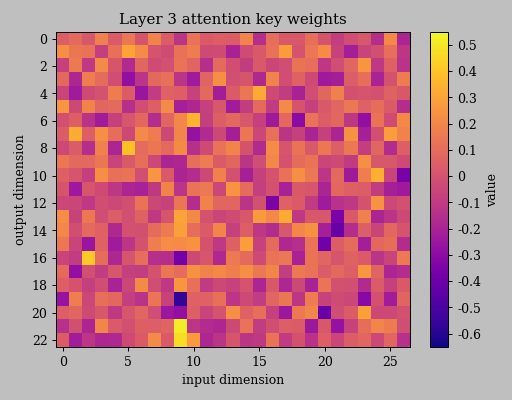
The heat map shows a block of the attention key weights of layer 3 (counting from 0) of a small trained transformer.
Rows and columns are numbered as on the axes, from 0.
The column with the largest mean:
3
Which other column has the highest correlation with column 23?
18
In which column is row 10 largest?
24
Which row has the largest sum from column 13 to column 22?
17
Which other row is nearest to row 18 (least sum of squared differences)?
22
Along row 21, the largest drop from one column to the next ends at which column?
10
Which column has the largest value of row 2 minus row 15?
23
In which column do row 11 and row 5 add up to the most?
8
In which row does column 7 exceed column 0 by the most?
19
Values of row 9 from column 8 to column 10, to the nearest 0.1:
-0.2 -0.2 0.1
